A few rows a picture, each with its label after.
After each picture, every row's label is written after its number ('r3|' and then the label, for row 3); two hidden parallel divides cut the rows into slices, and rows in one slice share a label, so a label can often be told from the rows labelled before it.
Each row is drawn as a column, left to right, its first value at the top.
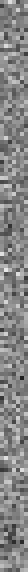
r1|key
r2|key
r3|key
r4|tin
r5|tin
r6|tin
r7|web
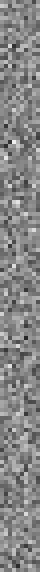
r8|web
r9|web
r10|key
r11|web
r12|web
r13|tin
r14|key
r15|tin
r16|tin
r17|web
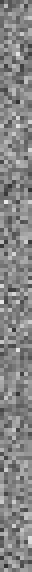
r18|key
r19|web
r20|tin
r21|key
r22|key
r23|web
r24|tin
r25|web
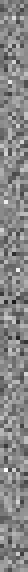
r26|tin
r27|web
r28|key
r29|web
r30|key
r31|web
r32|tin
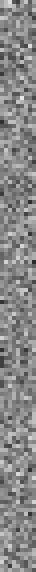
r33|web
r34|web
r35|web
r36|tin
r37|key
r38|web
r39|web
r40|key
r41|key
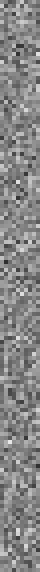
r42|web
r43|key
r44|tin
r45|key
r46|web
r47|tin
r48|web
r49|tin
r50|tin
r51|key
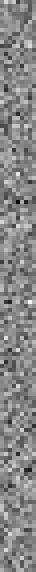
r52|tin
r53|web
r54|web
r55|tin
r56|key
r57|web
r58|key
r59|key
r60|tin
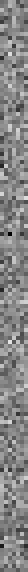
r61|key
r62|tin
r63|key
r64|web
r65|key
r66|key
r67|key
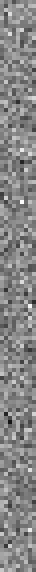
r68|tin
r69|key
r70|web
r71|tin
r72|tin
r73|web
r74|tin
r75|web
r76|web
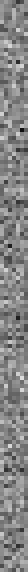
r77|tin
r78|key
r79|key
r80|tin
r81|key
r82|key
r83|tin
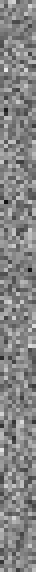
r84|web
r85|key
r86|tin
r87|web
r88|key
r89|key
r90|tin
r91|web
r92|web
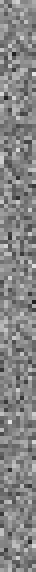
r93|web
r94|tin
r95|key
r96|web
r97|web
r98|tin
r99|tin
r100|tin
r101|web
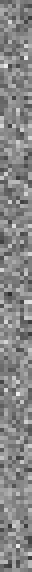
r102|key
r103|tin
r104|web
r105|tin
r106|web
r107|tin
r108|key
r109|key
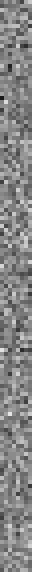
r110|key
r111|tin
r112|web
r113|tin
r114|key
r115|web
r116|web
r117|web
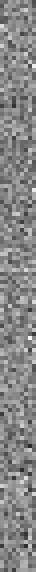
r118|key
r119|tin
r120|tin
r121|tin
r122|tin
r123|key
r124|key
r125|web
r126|key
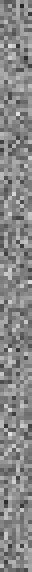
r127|key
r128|web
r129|key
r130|key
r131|web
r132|key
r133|tin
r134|tin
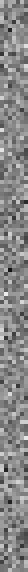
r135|web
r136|key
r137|web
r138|tin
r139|tin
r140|key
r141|key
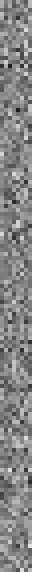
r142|web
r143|tin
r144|web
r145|key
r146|key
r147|web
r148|key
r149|web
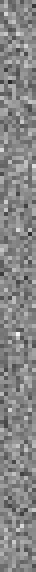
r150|tin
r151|web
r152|tin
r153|tin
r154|tin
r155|tin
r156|tin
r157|tin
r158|tin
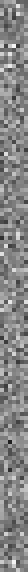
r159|key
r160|web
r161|key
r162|key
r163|web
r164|tin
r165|key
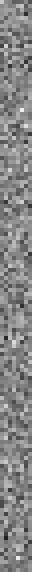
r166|tin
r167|key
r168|web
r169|tin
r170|web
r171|web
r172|key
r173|tin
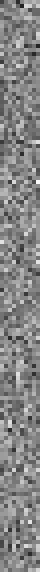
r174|key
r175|tin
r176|key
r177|web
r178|key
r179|key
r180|web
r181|web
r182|tin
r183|web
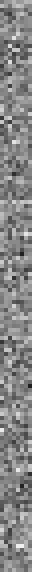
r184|web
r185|tin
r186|key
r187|web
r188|web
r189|web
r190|web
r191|web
